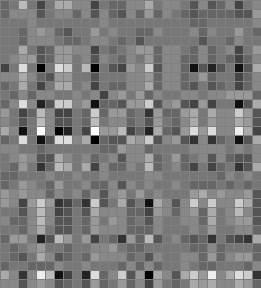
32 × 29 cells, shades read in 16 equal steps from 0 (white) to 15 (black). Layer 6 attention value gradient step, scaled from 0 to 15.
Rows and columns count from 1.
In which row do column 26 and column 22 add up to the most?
8
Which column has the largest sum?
12
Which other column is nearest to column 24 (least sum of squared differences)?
22
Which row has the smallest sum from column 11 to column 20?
15
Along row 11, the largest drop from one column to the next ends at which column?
13
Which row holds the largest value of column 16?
5
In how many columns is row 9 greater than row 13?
14
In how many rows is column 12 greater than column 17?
16
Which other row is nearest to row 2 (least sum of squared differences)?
7
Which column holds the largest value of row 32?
17
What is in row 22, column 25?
6
